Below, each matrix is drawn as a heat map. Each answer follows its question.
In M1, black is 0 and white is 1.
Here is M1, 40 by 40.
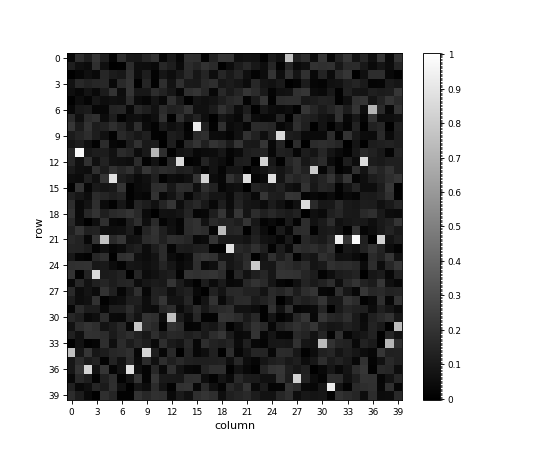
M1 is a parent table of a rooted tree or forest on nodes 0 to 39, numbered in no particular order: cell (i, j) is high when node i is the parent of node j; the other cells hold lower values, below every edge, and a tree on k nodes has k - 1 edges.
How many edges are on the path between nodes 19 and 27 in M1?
6
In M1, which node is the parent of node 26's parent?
34
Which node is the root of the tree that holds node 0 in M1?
14
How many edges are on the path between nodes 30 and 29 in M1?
3
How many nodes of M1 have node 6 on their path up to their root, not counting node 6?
3
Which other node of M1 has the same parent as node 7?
2
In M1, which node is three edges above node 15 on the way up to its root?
38
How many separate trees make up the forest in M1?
6
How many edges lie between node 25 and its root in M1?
4
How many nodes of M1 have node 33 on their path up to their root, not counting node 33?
11
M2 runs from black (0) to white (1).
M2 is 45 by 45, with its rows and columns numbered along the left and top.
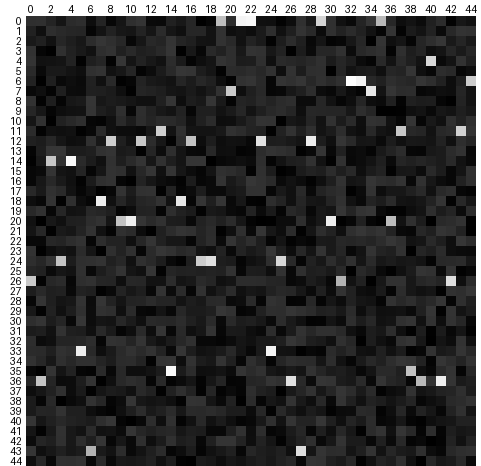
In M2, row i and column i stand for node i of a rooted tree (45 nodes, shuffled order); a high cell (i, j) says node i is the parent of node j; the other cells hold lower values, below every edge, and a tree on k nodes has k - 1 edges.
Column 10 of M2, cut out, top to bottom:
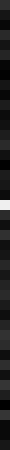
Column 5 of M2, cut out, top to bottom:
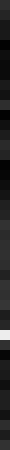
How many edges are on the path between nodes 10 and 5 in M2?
6
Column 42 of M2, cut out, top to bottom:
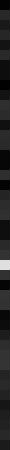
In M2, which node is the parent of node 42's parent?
36
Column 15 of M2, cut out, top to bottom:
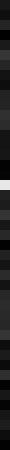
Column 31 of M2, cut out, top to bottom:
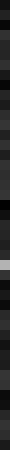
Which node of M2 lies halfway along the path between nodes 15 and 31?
20
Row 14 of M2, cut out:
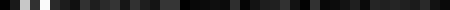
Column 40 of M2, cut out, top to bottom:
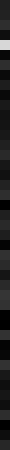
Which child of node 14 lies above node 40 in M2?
4
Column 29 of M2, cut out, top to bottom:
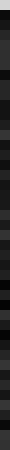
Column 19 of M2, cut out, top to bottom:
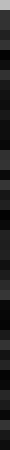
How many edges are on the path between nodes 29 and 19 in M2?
2
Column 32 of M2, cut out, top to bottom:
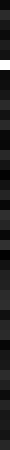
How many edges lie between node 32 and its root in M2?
4
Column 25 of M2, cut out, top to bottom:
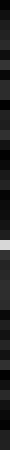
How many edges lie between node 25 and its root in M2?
6
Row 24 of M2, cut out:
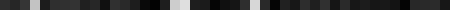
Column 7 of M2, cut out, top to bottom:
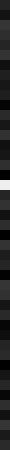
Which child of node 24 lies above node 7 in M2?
18
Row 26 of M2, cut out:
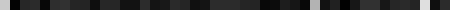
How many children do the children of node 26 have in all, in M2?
5
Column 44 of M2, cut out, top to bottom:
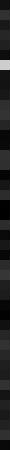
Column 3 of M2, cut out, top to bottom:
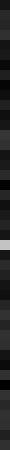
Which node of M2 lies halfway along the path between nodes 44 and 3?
33
